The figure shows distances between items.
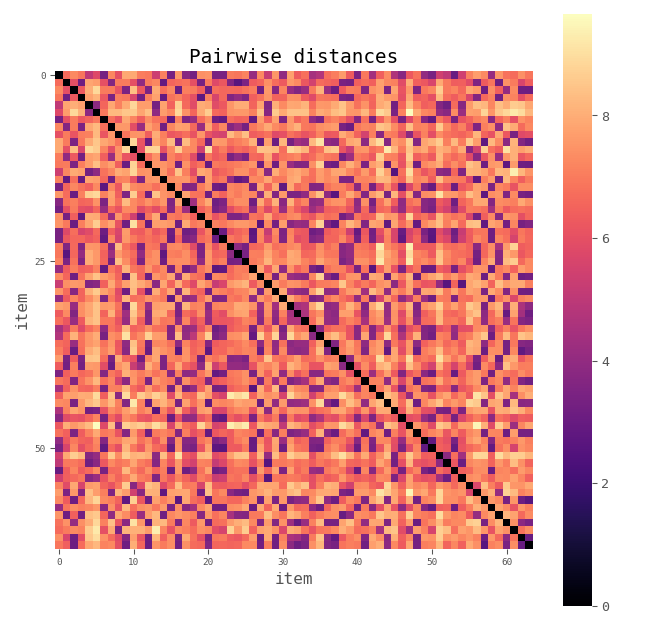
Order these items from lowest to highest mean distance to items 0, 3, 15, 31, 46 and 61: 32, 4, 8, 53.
53, 8, 32, 4
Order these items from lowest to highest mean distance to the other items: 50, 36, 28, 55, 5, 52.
50, 36, 52, 28, 55, 5
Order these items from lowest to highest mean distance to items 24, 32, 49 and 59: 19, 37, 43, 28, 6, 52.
19, 6, 37, 52, 28, 43
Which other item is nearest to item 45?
13
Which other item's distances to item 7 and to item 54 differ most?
28
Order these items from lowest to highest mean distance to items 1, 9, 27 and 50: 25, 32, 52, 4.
32, 25, 52, 4
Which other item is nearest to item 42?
26
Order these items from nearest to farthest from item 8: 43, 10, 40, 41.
43, 41, 40, 10
